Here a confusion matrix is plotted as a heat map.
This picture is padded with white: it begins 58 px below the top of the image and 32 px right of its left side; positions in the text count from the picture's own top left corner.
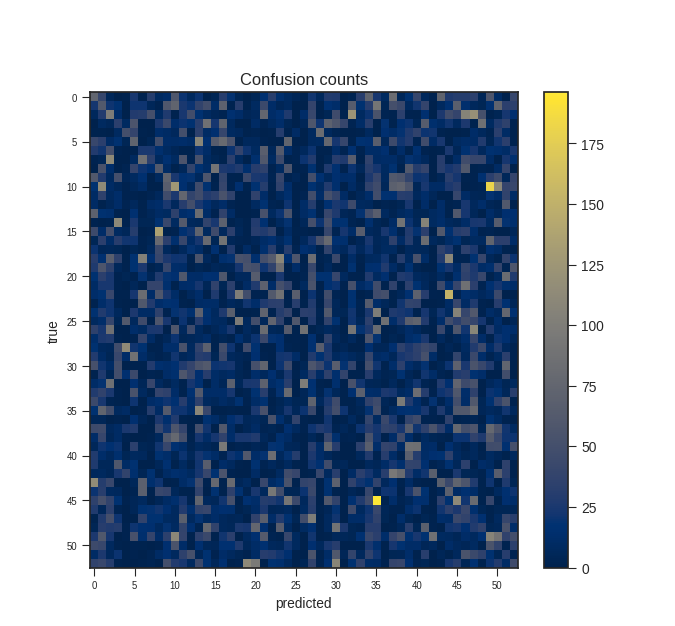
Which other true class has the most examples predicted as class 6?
18
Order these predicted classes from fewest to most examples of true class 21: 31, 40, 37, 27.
31, 40, 37, 27
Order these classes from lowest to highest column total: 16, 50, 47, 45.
50, 16, 47, 45
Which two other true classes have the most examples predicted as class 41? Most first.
14, 16
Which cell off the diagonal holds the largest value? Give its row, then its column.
45, 35
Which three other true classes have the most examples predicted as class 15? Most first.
8, 43, 5
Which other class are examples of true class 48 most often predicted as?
30
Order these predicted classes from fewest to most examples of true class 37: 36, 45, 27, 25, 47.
25, 27, 36, 47, 45
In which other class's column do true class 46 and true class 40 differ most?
22
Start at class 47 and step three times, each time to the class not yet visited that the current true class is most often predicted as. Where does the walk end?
38
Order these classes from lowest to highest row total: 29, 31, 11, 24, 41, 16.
41, 31, 29, 11, 16, 24
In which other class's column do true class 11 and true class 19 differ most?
23
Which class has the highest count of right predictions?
10
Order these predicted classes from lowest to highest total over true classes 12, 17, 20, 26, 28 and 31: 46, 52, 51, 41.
52, 41, 46, 51
